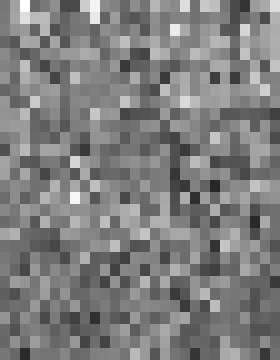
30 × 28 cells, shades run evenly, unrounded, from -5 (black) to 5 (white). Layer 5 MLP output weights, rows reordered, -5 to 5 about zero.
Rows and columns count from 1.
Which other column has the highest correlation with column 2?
10
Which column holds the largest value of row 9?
19
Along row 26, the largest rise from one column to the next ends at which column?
22
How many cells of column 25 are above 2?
2
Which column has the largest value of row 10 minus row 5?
3
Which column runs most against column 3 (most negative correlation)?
24
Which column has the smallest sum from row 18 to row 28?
26
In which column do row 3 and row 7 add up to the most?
18
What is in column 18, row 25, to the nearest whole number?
-3
